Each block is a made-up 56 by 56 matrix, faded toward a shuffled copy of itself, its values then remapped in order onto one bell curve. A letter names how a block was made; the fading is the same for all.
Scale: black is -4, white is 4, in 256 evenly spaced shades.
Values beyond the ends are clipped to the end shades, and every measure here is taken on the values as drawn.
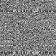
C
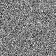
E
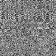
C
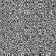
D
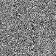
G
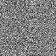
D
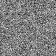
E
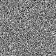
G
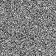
E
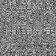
C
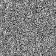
G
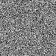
E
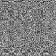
C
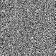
G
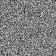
E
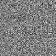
D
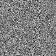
G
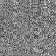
D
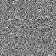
C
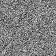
E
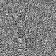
D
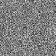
D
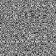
C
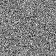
E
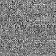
C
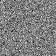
E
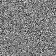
G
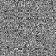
D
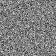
E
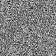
G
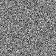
G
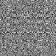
C
